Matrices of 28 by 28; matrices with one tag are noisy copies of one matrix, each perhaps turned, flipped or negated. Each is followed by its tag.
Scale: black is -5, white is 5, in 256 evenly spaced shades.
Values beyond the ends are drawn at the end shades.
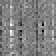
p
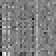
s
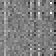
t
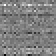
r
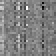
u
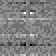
p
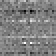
p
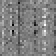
p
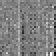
s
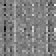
r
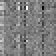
u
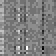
u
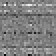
r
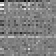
s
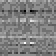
p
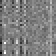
t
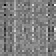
r
